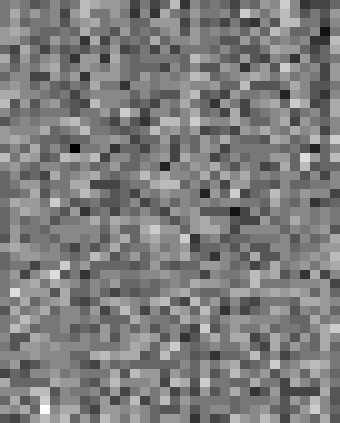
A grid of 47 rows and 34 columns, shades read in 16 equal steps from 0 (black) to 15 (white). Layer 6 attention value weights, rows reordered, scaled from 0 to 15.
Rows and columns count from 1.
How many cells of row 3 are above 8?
8
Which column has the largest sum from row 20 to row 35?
2
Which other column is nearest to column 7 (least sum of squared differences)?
31
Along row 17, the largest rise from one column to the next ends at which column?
9
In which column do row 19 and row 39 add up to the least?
27
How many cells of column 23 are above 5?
36
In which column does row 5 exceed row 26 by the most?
34
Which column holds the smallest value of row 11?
29
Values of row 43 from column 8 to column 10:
9 6 5
